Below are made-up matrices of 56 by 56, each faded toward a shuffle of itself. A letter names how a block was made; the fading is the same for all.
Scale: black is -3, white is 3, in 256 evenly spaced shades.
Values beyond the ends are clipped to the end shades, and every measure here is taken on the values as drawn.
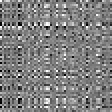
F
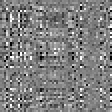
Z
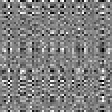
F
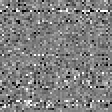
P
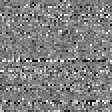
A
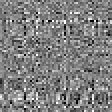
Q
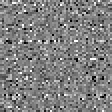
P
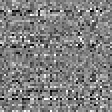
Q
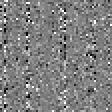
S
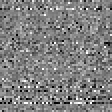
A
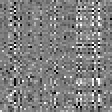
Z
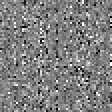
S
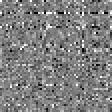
P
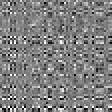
F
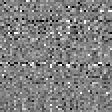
P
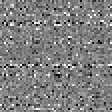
P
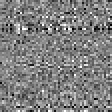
Q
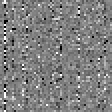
S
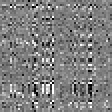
Z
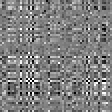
F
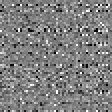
P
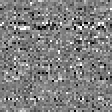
P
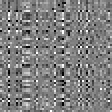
F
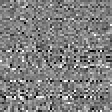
Q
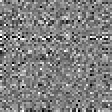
Q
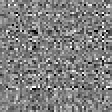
Q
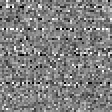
A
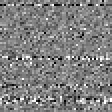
A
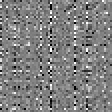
Z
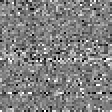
A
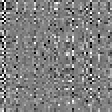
Z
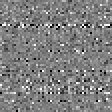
P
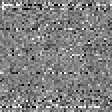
A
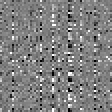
Z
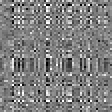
F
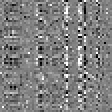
Z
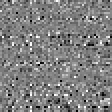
P
